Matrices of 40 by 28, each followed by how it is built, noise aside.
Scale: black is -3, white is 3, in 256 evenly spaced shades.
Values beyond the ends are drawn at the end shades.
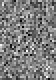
noise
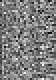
repeating rows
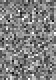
repeating columns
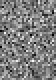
repeating columns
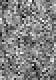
smooth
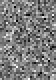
noise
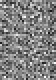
repeating rows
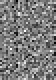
repeating rows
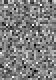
repeating columns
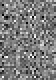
low rank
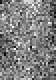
smooth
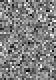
noise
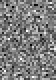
repeating columns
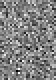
noise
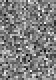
noise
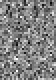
repeating columns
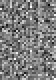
repeating rows
